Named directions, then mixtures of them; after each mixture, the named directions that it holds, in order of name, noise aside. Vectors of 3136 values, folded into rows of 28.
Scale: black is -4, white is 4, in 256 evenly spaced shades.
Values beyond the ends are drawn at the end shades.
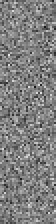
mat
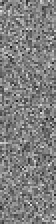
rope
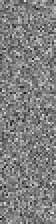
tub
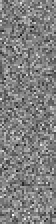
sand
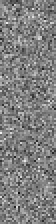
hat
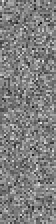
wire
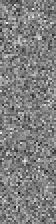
hat.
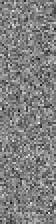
mat, tub.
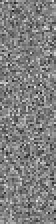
mat.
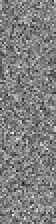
sand, tub.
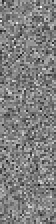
mat, sand, wire.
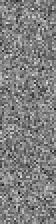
hat, wire.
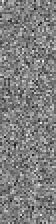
wire.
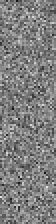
hat, mat, wire.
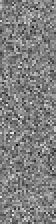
hat, sand, tub.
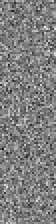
mat.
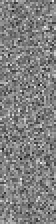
mat.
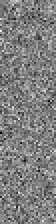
hat.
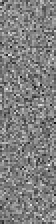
mat, rope.
